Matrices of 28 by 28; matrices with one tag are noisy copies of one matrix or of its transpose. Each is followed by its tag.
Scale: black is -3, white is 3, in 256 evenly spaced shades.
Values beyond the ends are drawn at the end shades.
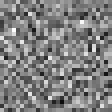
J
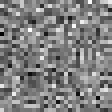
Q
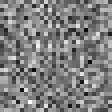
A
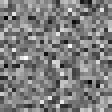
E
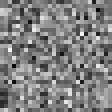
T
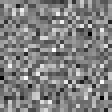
A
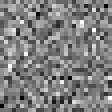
J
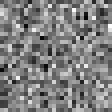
T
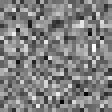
J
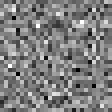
J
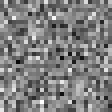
Q
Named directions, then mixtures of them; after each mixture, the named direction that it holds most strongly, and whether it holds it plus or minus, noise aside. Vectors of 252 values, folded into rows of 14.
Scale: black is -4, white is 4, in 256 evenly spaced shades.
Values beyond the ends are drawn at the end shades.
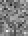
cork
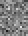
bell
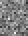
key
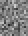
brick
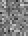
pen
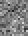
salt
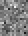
cork, minus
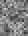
cork, minus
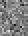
pen, minus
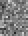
key, minus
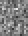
brick, minus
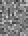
pen, plus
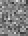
key, plus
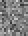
pen, minus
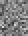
brick, plus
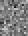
brick, minus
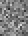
cork, minus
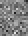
bell, plus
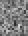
brick, minus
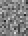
key, plus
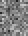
pen, plus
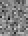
key, minus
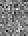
bell, plus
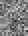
salt, minus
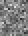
cork, minus
